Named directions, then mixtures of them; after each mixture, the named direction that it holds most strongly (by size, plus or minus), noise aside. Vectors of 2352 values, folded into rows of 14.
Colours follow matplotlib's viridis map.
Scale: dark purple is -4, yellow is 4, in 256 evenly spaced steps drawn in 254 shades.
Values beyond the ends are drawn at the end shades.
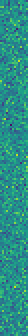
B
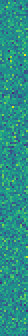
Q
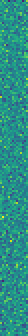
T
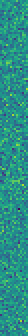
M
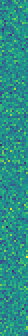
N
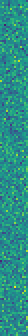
B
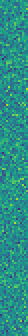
M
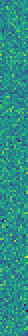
N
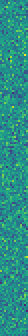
Q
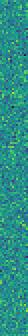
Q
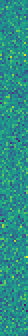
Q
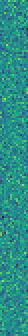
T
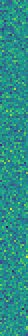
N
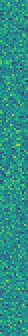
M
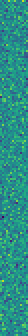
T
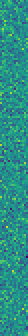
N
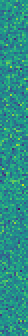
M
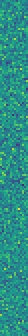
M
